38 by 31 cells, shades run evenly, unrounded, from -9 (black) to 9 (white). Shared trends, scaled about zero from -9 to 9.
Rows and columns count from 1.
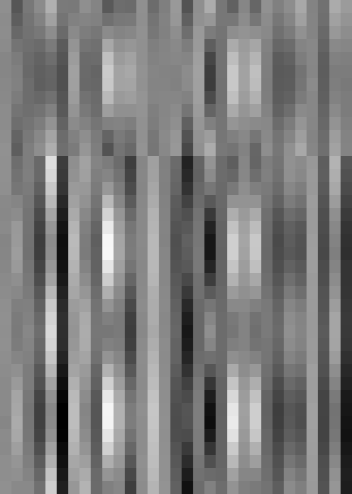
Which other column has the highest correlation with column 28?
14
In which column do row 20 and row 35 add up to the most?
10
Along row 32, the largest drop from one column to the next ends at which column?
6
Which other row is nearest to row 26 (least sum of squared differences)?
25
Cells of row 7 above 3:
3
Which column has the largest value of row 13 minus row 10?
5
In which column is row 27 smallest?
17
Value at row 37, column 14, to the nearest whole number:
4
